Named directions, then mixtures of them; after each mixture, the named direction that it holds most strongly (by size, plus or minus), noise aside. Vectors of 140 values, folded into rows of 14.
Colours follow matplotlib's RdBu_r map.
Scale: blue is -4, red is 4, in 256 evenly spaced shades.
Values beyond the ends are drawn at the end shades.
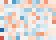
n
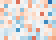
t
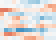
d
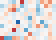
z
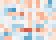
d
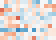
d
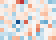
t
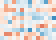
d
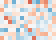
n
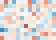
n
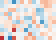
z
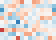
n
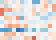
d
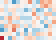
n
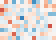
n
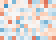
t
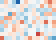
n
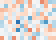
t
